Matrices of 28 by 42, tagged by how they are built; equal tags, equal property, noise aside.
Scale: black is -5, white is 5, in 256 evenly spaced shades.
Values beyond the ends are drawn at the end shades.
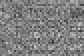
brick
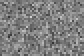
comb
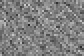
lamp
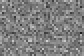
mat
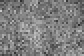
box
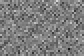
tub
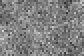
box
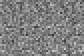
mat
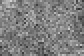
box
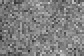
box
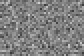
mat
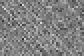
lamp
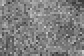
box
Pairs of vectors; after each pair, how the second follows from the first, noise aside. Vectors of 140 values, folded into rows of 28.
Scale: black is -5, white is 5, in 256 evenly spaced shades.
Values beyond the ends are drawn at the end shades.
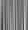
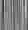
reversed, negated.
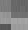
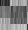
wrapped around, scaled up.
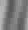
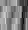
wrapped around, negated, scaled up.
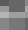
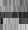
reversed, negated, scaled up.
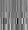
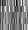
wrapped around, scaled up.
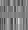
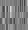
wrapped around.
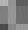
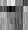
wrapped around, negated, scaled up.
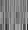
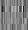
wrapped around.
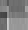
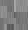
wrapped around, shrunk.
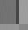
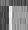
reversed, negated, scaled up.
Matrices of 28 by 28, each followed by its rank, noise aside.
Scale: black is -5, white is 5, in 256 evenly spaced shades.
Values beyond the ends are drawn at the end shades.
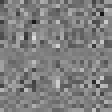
four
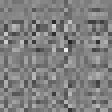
three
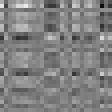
one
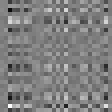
one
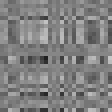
one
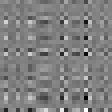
one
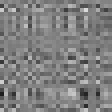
two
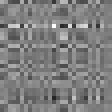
two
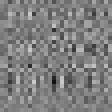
two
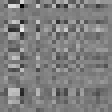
one
